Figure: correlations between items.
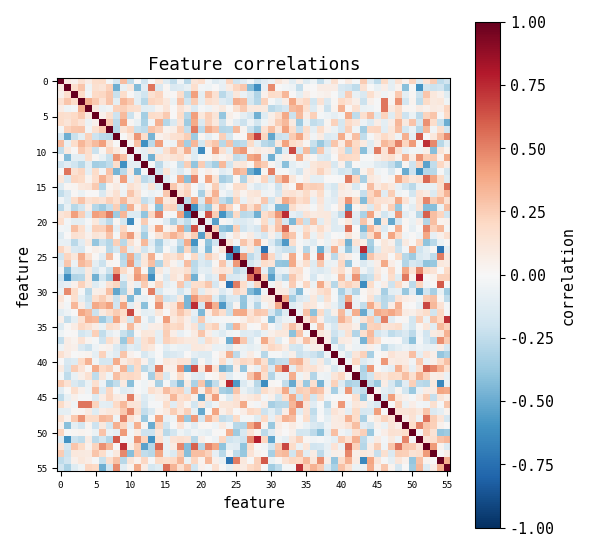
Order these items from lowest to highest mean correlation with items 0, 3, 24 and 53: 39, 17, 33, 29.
29, 33, 17, 39
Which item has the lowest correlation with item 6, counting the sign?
55
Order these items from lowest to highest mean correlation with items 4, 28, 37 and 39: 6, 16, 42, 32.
32, 6, 16, 42
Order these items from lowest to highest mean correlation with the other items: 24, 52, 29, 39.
24, 39, 29, 52
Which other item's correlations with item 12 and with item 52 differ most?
9
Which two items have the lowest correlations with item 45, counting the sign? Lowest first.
20, 43
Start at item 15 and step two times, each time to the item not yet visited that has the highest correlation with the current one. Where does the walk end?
34
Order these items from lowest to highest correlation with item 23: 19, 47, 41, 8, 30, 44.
19, 41, 44, 30, 47, 8
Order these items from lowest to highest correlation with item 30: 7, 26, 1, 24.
24, 26, 7, 1
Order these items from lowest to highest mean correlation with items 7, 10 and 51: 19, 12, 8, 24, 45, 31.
24, 31, 12, 19, 8, 45
